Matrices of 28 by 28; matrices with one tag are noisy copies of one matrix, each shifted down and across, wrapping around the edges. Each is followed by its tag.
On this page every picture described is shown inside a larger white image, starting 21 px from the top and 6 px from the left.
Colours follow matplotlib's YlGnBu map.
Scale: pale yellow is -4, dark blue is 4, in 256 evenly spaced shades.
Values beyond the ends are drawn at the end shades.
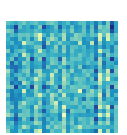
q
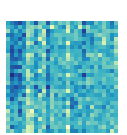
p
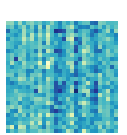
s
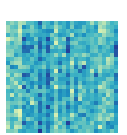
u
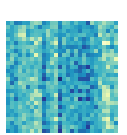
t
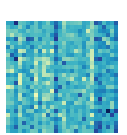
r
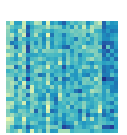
p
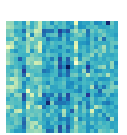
u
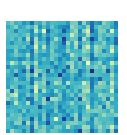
q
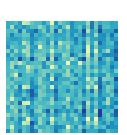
q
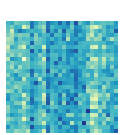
t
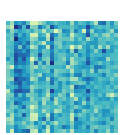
p
